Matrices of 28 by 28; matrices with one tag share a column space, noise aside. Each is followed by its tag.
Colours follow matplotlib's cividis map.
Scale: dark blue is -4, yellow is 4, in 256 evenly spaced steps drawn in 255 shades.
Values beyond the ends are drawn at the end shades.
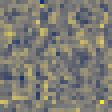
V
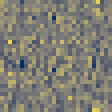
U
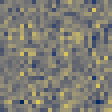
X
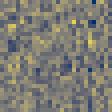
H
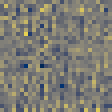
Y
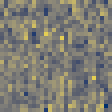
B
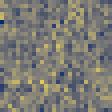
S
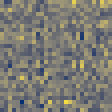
X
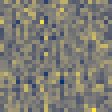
S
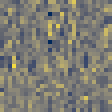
H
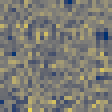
X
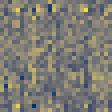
Y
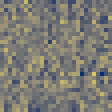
U
